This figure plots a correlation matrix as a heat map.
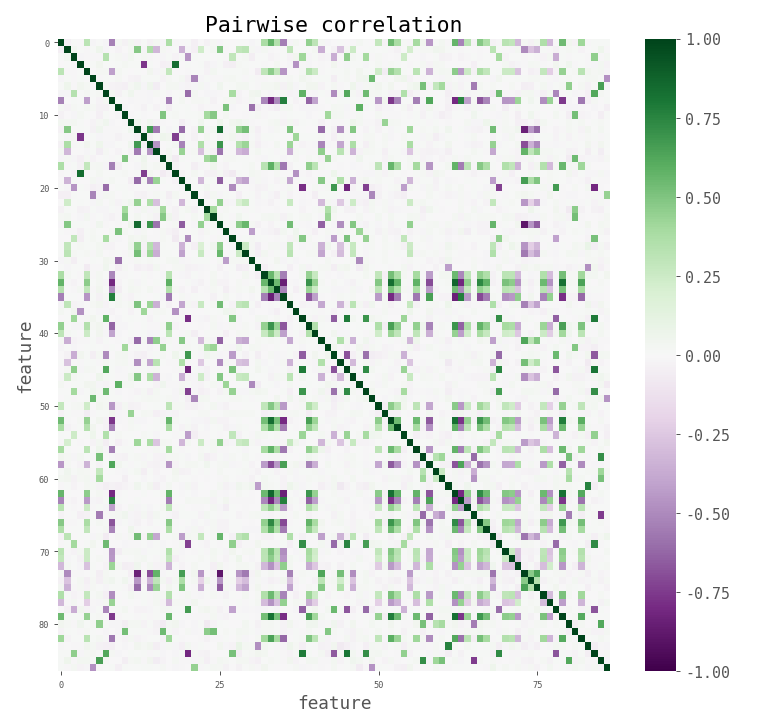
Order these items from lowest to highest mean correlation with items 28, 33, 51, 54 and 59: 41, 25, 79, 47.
41, 47, 25, 79
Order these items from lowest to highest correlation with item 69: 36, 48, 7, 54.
36, 54, 7, 48
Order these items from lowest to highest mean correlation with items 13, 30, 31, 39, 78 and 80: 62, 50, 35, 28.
35, 28, 50, 62
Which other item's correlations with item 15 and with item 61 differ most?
83
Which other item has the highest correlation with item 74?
73
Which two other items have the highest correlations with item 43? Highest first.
20, 78
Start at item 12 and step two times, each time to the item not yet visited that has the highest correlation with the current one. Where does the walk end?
14
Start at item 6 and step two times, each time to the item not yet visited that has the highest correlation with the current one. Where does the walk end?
57
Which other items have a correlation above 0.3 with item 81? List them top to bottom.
10, 16, 23, 24, 42
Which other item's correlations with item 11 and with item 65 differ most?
85
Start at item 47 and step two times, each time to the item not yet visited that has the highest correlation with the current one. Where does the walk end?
26
